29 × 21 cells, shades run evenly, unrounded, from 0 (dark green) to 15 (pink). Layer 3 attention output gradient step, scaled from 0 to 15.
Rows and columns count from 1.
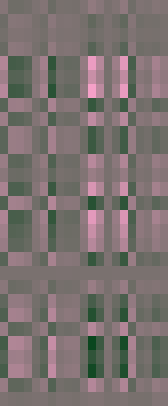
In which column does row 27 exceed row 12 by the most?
7
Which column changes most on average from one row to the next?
12
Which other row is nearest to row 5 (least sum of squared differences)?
16
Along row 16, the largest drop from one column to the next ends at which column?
17
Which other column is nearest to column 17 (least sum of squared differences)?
3
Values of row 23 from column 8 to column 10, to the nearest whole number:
8 8 8
